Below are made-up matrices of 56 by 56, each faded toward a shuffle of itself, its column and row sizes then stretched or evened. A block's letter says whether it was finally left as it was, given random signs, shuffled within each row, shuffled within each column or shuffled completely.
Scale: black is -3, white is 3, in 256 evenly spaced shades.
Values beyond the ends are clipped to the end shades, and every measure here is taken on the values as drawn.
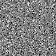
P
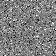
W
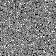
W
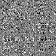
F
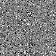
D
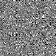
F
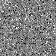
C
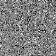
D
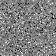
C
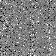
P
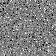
W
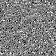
C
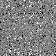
D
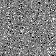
P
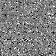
C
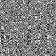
F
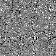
D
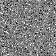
P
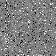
P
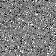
C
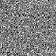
F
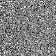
D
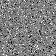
W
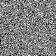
C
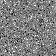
W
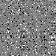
F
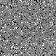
F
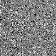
D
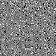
F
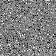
C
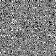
F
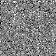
D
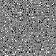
F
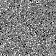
W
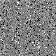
P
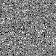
C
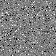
C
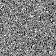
W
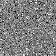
C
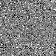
C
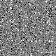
P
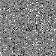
D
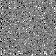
F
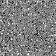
D
